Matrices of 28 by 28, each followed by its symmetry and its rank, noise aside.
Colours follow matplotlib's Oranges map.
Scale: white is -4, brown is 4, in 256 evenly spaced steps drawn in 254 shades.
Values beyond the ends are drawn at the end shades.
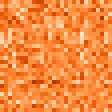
antisymmetric, rank eight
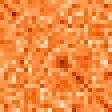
symmetric, rank eight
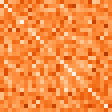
symmetric, rank eight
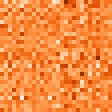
no symmetry, rank six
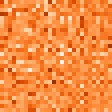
no symmetry, rank eight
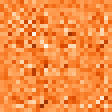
symmetric, rank four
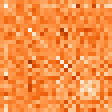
symmetric, rank four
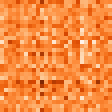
antisymmetric, rank four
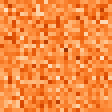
antisymmetric, rank eight
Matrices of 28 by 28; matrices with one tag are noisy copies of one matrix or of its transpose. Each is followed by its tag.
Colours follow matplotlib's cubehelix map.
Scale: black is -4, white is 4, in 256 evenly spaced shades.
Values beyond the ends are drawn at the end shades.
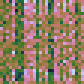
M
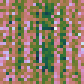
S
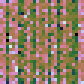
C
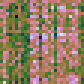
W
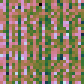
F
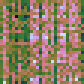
W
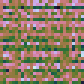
F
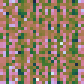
C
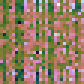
M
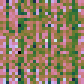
C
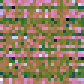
C
